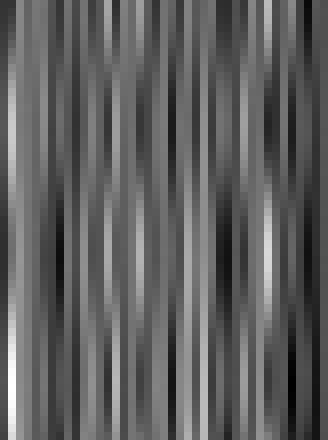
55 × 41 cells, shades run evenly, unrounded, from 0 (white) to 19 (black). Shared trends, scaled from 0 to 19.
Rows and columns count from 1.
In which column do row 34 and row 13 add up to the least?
2
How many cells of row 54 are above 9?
35
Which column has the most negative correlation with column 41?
19
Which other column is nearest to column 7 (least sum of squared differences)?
10
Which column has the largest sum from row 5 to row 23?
22
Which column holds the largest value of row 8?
39
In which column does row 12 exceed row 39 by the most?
34
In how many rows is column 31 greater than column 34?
27
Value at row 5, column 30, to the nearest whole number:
13
